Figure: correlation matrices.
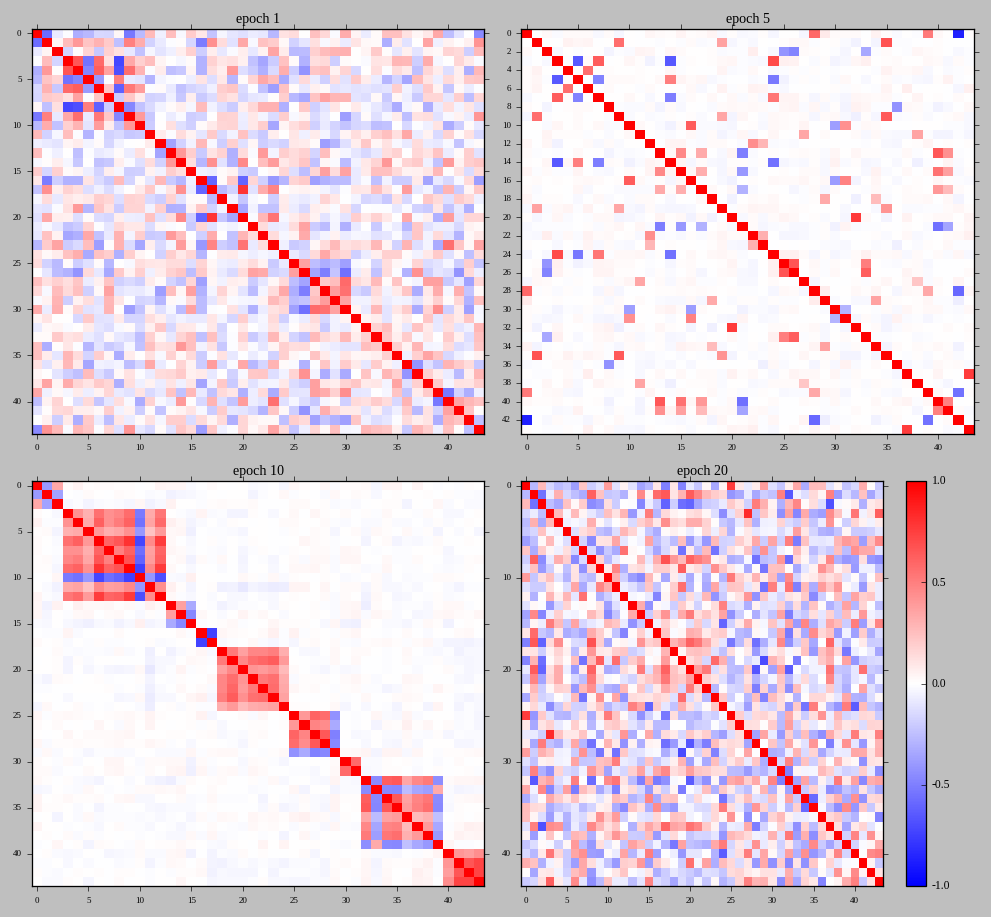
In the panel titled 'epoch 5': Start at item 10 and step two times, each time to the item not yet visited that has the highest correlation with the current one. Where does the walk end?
31
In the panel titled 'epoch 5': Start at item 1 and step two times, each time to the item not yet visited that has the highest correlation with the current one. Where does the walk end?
9
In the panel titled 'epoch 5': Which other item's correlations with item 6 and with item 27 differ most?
4
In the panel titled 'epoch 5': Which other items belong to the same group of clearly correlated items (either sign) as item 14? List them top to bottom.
3, 5, 7, 24
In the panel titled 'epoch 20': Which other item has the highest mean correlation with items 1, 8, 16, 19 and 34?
17
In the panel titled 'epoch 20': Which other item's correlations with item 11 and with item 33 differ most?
19
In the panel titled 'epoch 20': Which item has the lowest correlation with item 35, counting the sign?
34
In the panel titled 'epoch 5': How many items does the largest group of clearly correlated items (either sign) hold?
6
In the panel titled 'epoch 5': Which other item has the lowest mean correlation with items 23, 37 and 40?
21
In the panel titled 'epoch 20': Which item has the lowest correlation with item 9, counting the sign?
29
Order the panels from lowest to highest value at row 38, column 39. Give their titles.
epoch 10, epoch 20, epoch 5, epoch 1
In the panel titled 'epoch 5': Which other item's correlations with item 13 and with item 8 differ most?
40
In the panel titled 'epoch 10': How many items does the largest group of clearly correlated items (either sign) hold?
10
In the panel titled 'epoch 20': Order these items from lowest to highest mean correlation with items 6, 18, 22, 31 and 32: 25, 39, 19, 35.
35, 39, 25, 19
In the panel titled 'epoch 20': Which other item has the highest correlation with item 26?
32
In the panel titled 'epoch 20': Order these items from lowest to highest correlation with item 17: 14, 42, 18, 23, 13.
42, 13, 23, 18, 14
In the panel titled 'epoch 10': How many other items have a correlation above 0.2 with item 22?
6
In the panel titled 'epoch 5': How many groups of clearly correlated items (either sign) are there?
13
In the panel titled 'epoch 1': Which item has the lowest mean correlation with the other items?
16
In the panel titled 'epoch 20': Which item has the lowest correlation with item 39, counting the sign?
18
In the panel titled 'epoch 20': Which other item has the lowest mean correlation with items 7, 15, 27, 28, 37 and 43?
24
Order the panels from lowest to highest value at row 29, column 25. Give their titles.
epoch 10, epoch 1, epoch 5, epoch 20
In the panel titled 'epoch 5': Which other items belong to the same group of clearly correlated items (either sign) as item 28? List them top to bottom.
0, 39, 42
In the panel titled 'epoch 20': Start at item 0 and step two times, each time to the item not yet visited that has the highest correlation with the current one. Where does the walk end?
10
